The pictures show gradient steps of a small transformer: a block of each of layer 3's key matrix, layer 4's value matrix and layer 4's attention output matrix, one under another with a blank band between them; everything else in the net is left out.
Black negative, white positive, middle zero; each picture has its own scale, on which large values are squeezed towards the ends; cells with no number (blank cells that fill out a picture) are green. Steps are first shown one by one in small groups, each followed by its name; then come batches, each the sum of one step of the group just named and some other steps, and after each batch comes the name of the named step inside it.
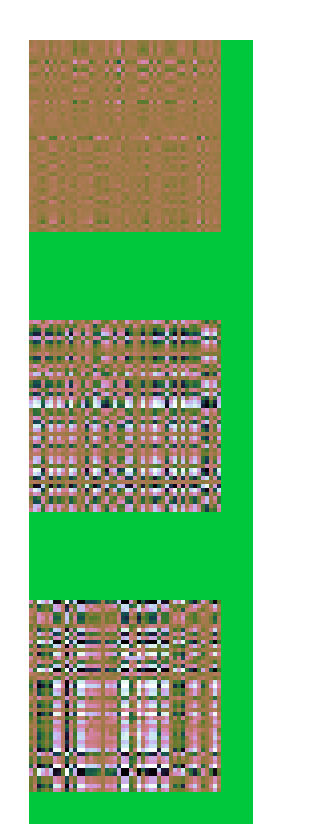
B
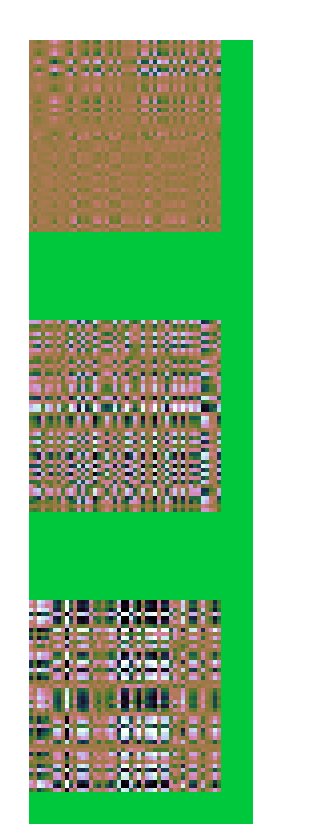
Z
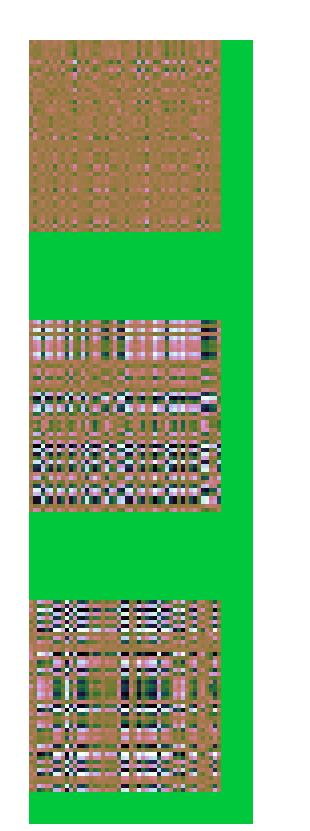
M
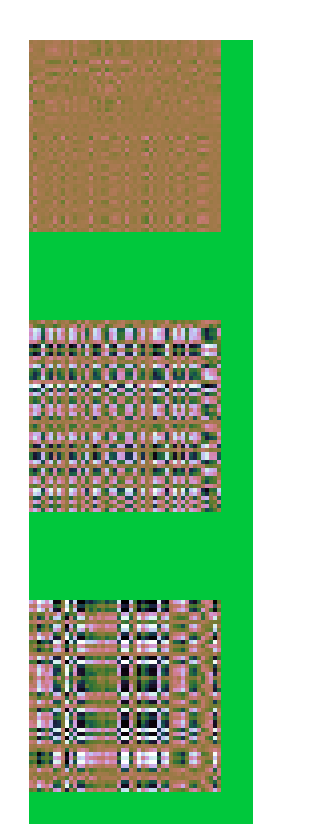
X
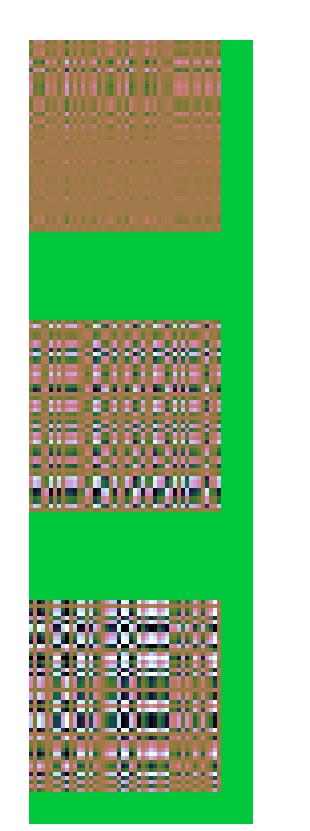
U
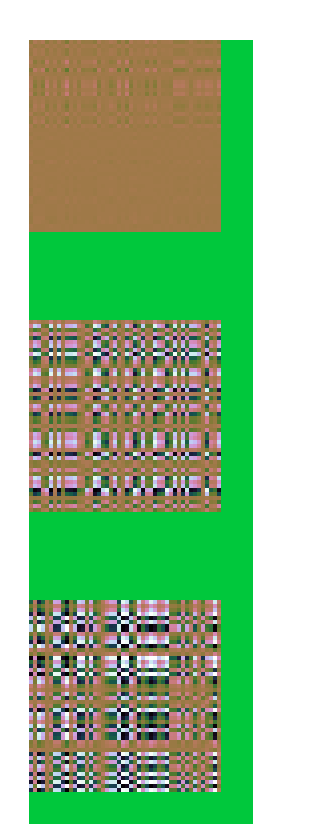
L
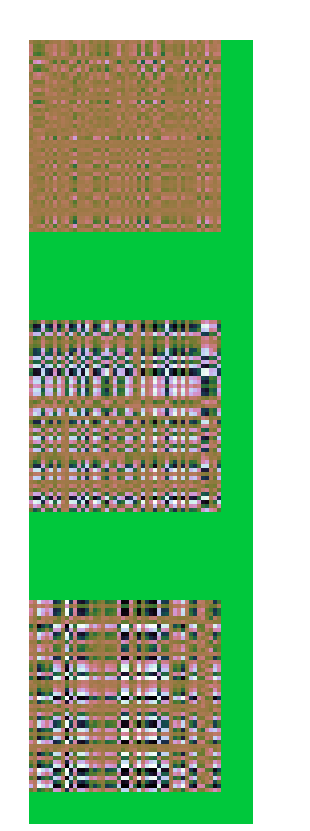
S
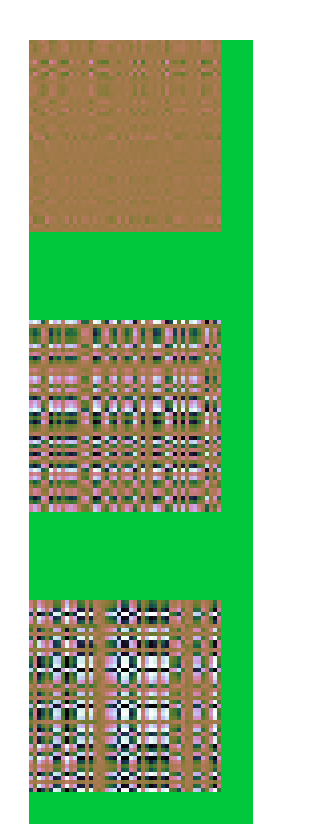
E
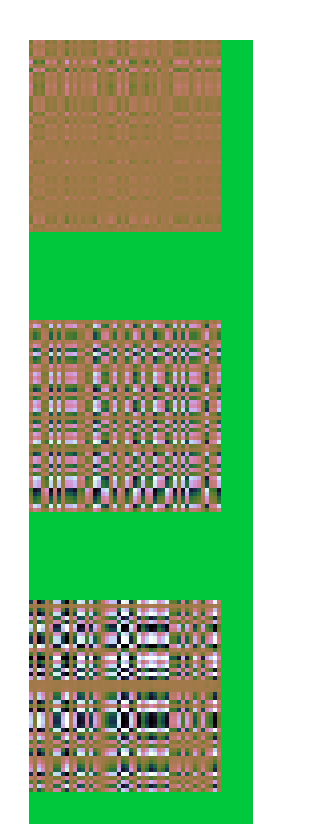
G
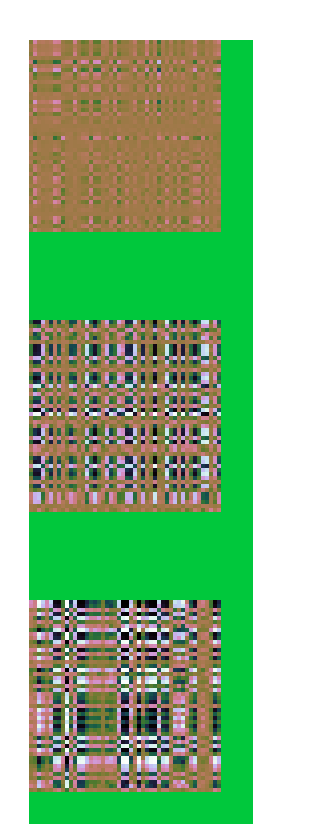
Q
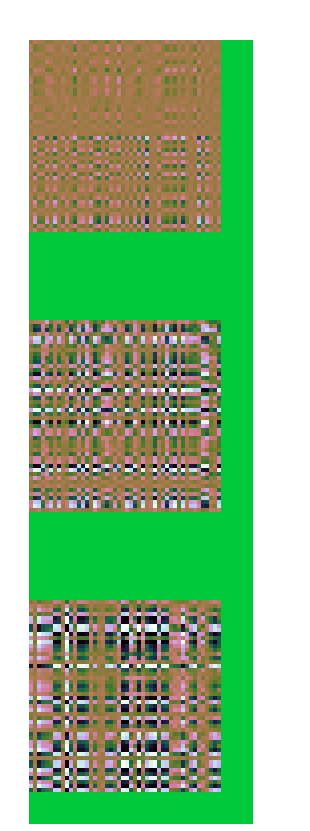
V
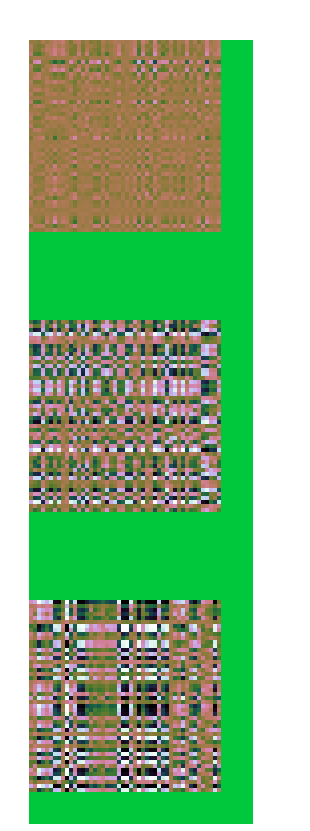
S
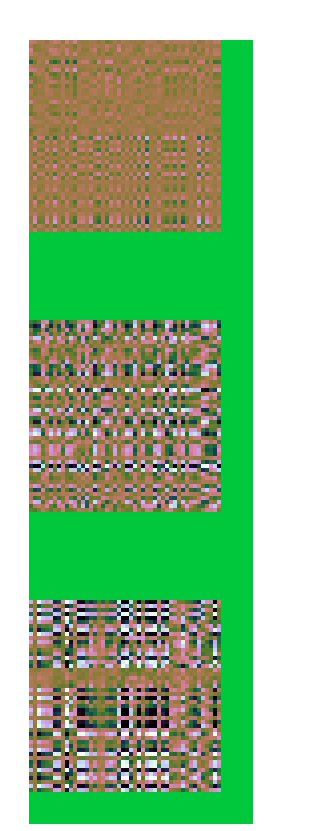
V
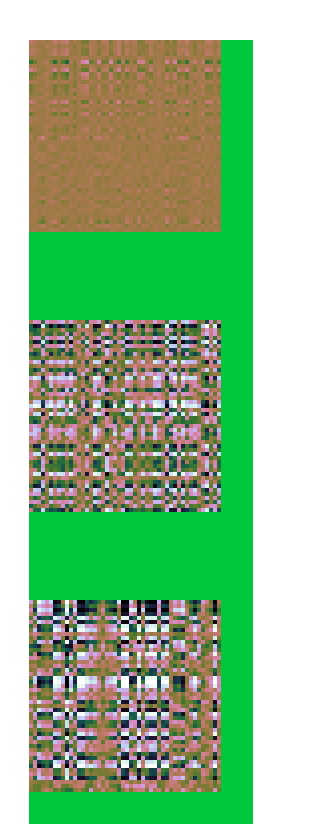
B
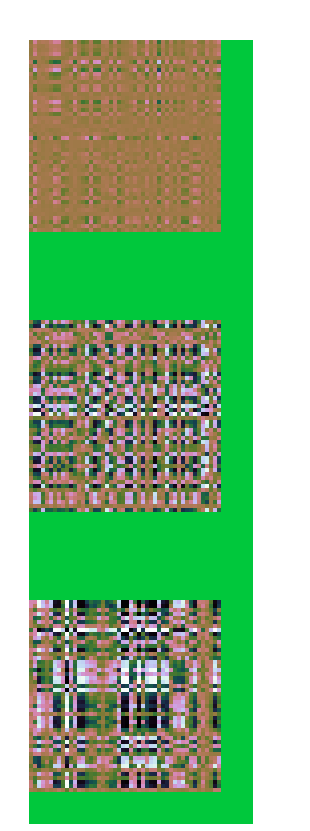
Q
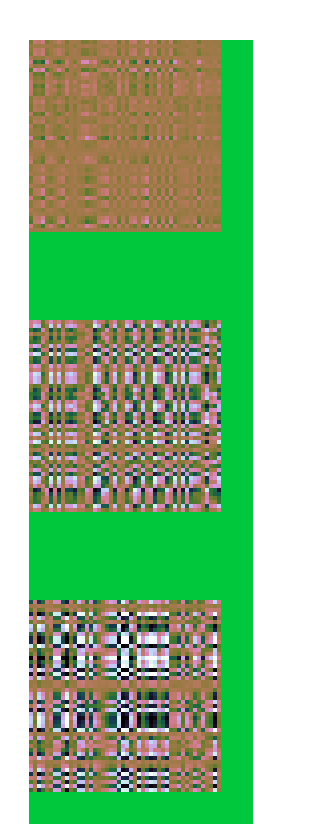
G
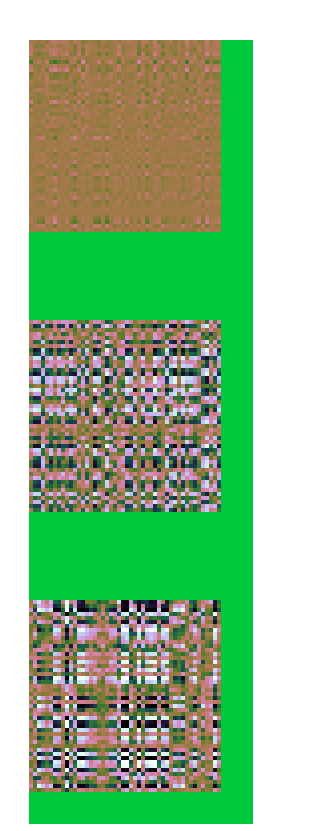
S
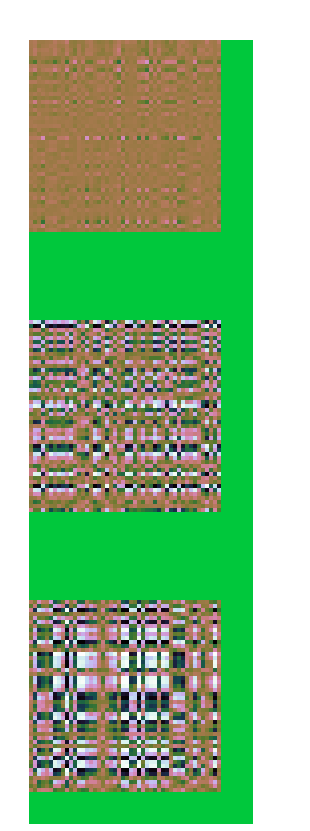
B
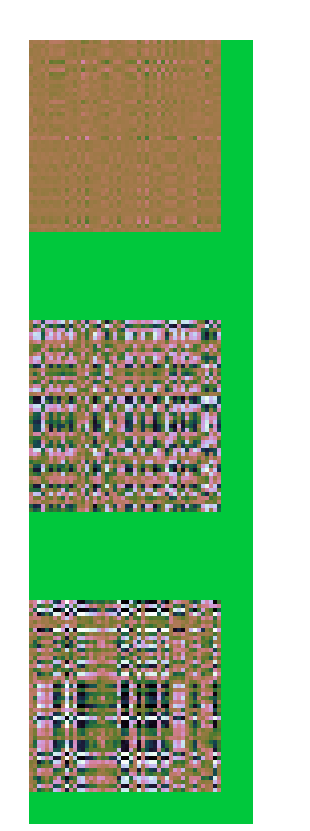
M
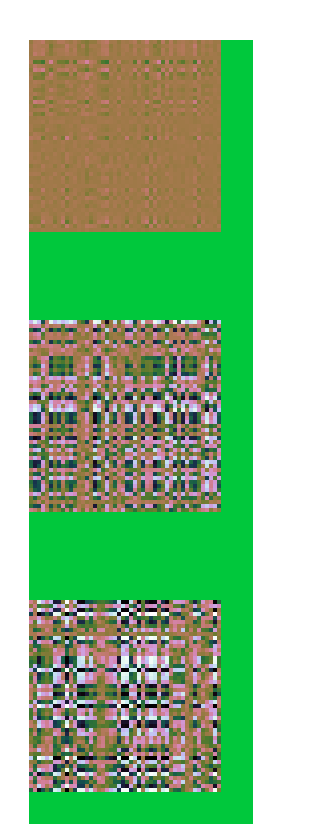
E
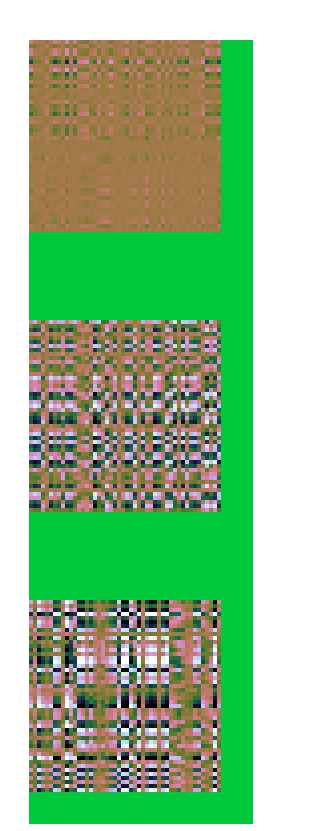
E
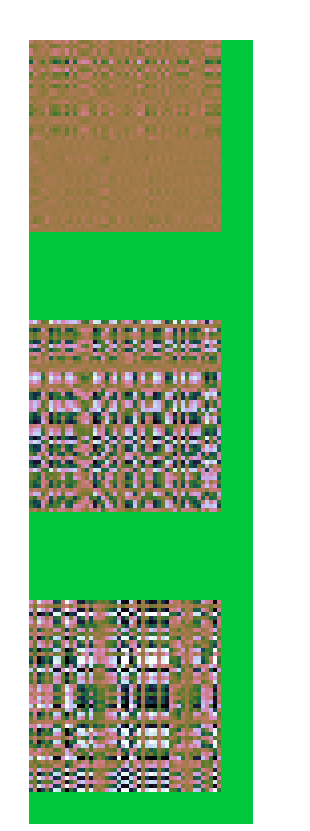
E
